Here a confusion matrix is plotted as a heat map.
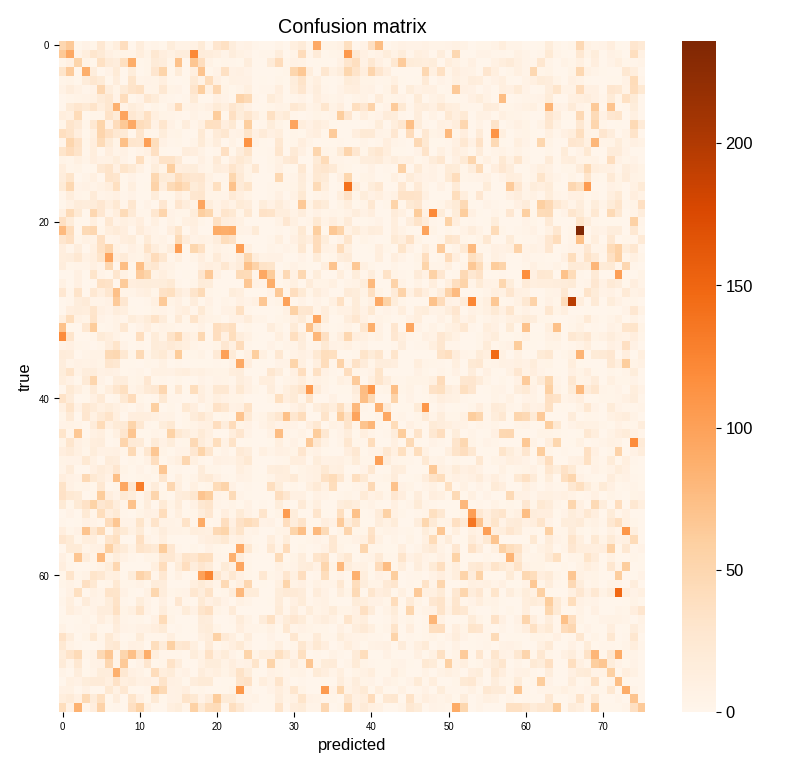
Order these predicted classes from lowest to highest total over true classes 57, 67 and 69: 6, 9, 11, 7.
7, 9, 11, 6
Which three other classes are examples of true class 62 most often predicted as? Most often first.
72, 23, 46
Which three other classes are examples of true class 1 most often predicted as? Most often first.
17, 37, 0
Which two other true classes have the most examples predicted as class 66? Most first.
29, 60
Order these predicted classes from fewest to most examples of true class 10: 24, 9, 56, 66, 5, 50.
9, 66, 24, 5, 50, 56
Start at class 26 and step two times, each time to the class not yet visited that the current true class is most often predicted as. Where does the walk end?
19
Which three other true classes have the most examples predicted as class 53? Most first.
54, 29, 23
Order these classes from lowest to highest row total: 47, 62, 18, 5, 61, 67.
67, 47, 61, 5, 18, 62
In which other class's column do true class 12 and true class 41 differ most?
47
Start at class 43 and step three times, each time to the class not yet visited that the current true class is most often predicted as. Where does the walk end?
32
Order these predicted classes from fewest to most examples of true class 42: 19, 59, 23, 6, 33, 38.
33, 19, 6, 59, 23, 38
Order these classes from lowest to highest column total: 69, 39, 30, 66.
39, 30, 69, 66
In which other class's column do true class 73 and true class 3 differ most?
23
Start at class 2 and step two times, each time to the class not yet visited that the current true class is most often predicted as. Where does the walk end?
30
